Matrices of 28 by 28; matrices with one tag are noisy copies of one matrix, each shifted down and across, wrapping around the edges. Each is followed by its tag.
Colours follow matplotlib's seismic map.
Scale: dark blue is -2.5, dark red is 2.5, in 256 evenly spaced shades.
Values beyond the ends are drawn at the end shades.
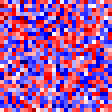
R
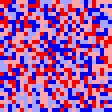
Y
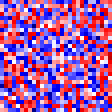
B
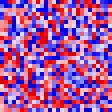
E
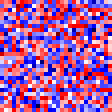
E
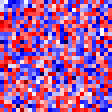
Y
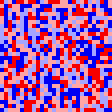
Y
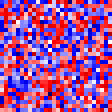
E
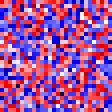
E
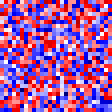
E
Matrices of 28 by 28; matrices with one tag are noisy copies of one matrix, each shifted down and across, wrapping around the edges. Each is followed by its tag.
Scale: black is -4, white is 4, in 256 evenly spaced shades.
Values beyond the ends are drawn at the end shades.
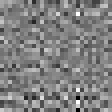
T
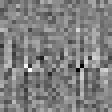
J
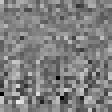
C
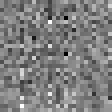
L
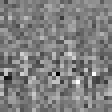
C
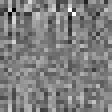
J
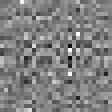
T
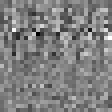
C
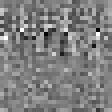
C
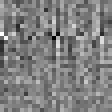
J
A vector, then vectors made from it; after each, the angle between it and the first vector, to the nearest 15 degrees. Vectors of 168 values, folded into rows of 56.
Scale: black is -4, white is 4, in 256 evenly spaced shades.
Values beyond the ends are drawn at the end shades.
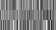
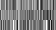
15 degrees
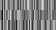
90 degrees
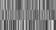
120 degrees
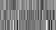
45 degrees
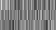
120 degrees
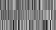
165 degrees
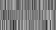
150 degrees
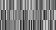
75 degrees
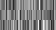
45 degrees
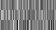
45 degrees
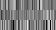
150 degrees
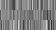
30 degrees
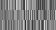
75 degrees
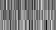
135 degrees
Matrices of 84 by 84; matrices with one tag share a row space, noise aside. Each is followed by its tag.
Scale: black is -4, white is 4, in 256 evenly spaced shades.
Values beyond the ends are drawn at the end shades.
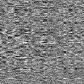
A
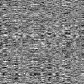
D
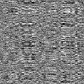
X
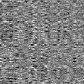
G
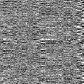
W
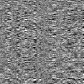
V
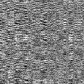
A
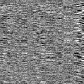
W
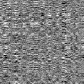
D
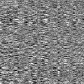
G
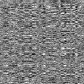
X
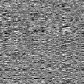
D
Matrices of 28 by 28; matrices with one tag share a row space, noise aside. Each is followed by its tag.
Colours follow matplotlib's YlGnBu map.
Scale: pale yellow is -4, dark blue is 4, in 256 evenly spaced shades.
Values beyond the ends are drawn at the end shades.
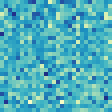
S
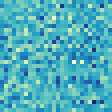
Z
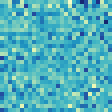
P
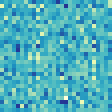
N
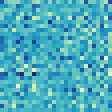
P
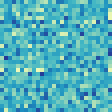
N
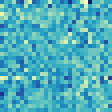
P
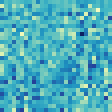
P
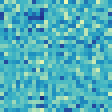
N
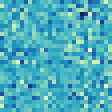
P
